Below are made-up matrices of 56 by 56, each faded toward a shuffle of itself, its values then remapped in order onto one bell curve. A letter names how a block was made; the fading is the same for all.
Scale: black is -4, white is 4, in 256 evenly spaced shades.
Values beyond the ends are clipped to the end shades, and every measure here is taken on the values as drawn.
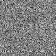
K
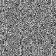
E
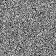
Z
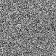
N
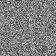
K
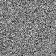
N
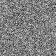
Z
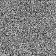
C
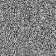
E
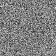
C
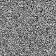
N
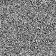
C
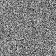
Z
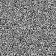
K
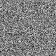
C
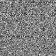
K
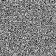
C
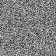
Z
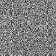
E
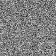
K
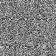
K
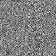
E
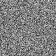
Z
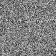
C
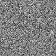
C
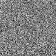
K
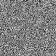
K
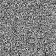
K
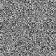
E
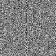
E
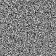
N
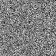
N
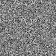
C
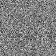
K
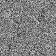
C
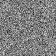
N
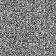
C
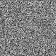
C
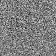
C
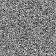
N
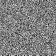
C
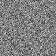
N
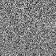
K
